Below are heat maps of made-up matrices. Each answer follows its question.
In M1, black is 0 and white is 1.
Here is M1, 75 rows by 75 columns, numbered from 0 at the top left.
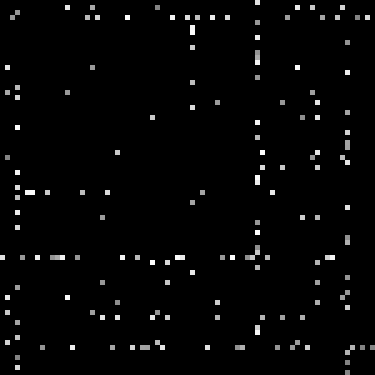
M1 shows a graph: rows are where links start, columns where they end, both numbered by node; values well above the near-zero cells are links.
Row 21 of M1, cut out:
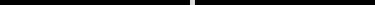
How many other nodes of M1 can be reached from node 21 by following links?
7
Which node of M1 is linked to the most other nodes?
node 51
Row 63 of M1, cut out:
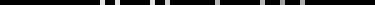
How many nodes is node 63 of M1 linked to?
8
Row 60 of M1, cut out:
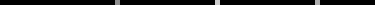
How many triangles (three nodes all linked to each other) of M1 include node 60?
2
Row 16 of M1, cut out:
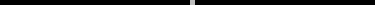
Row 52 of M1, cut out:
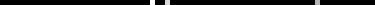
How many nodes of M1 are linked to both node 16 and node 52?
0
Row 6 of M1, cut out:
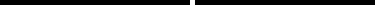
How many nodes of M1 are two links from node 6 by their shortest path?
6
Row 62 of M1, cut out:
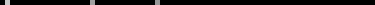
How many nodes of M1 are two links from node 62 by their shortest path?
3
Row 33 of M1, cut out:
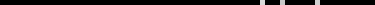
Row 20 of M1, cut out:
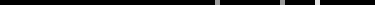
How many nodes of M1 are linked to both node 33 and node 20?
2
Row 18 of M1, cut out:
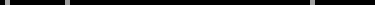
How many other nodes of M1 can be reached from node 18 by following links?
6
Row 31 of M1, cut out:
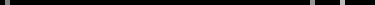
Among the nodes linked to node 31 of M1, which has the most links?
node 1
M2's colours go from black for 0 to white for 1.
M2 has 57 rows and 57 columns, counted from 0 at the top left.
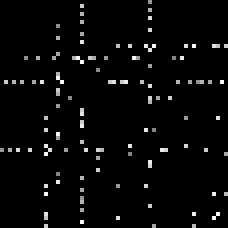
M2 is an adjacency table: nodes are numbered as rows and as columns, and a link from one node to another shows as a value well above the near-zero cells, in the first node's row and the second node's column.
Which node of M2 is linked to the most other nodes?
node 20
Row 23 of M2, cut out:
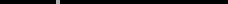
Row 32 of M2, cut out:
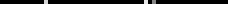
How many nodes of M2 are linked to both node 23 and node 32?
0
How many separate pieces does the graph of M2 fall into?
4
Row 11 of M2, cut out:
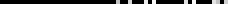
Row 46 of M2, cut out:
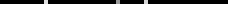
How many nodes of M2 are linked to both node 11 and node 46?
2
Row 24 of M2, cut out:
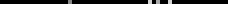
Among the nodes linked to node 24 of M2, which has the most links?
node 37
